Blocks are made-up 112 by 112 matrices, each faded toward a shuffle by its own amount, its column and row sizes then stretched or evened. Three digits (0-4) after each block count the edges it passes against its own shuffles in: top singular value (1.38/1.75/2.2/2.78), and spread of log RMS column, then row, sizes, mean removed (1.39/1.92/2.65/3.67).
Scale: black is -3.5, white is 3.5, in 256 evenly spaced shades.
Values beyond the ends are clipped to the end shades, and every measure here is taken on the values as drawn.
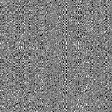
4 3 1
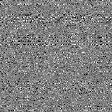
3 0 3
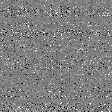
1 1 3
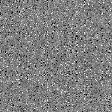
2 2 0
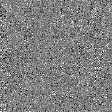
2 2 1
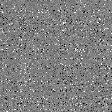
1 2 3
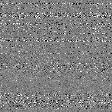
1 1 4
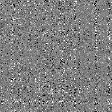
2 3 2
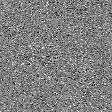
0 1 1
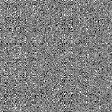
3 3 1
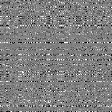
4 1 4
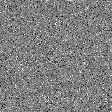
1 0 0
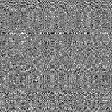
4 0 3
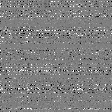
2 1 4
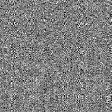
3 2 1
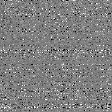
0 2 4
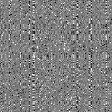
4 3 0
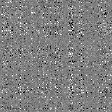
0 3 3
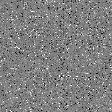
1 1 1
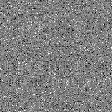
3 0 0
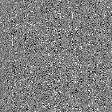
0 3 1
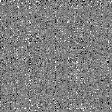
1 3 2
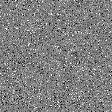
1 0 2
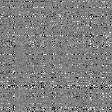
1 3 4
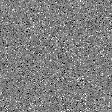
1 1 0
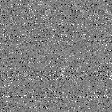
2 0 3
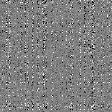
2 4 3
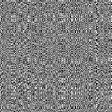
4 4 2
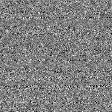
0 0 3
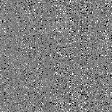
2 3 2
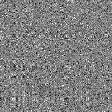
3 1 1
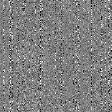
2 4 0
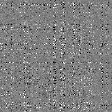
1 3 3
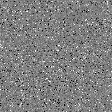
0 0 2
